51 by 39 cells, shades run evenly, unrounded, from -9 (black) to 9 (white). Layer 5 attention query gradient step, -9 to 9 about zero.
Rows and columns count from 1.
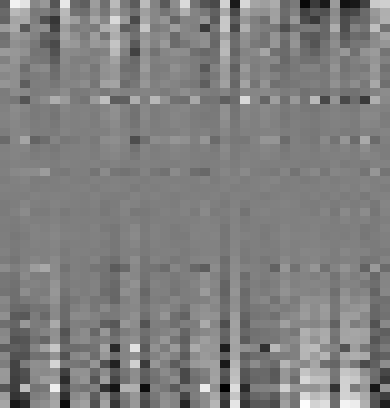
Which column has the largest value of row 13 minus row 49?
25
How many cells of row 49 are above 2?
9
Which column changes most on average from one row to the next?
3
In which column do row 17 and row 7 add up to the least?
14
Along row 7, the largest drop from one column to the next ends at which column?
24
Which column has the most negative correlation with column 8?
26
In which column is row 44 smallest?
23
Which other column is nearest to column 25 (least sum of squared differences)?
38
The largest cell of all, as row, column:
51, 31
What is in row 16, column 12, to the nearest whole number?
1
